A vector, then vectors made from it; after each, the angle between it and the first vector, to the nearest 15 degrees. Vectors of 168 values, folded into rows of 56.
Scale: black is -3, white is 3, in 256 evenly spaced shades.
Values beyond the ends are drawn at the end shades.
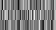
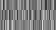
120 degrees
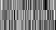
105 degrees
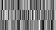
15 degrees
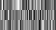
150 degrees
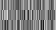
45 degrees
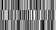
15 degrees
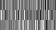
120 degrees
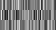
135 degrees
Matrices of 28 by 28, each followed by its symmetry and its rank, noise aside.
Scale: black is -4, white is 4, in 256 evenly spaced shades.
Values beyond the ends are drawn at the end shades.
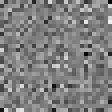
symmetric, rank six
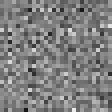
antisymmetric, rank six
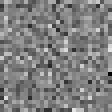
antisymmetric, rank six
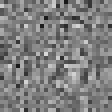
no symmetry, rank six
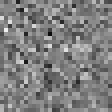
antisymmetric, rank six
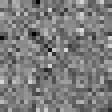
symmetric, rank six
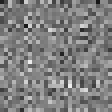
no symmetry, rank five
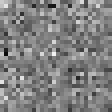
symmetric, rank five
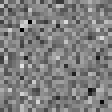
symmetric, rank six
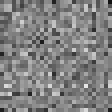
symmetric, rank six
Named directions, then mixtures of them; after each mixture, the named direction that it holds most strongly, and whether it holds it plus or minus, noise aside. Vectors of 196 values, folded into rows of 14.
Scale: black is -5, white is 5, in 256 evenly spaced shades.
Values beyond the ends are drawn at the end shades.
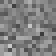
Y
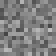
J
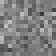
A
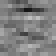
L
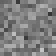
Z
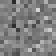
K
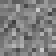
Z, plus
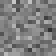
K, minus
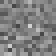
Y, plus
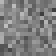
A, plus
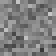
Z, minus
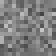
A, plus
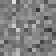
K, minus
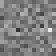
A, plus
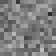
Z, plus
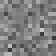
Y, plus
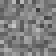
J, plus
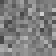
A, minus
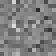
K, minus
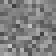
Y, plus
